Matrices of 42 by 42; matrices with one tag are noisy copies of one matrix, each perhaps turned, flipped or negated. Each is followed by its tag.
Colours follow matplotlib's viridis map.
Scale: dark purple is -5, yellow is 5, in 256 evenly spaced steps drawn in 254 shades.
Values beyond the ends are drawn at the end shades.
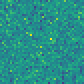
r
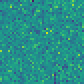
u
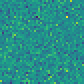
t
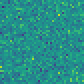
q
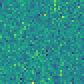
u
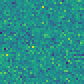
u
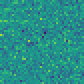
r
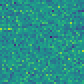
u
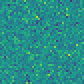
t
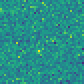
r
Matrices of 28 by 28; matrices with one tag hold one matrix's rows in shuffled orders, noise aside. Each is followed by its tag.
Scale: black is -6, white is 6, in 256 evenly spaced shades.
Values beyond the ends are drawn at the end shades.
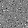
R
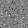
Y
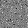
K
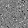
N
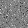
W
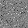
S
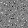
Y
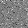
K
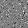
N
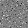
R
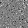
N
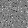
K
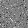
W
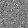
S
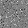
S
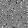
K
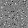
Y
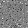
R
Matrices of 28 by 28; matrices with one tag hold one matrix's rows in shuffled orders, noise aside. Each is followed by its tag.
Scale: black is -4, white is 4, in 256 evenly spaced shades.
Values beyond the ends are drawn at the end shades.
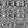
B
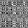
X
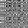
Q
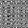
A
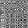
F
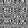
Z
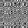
Z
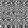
A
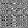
X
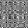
B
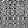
B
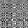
X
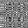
Q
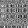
F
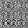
A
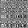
F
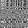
F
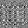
B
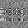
Q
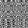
A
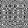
B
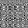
B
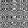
X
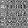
F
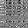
Q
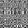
Z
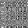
F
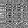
Q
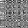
Q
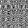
A
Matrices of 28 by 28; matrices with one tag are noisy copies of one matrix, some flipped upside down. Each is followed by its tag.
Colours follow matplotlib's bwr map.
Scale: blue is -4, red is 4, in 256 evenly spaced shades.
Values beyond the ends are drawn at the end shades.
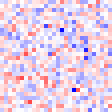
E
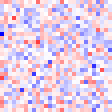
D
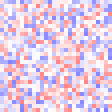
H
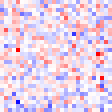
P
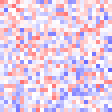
P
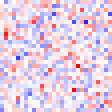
D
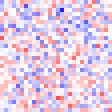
D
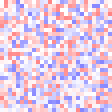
E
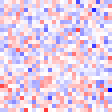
D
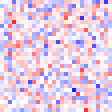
H
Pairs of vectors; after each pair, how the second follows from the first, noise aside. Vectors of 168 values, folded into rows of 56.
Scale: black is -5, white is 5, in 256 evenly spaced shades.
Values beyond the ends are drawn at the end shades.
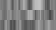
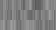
negated, shrunk.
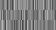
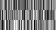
negated, scaled up.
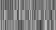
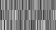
shuffled.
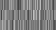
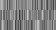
reversed, negated.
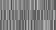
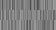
negated, shrunk.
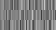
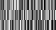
negated, scaled up.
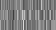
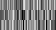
negated, scaled up.
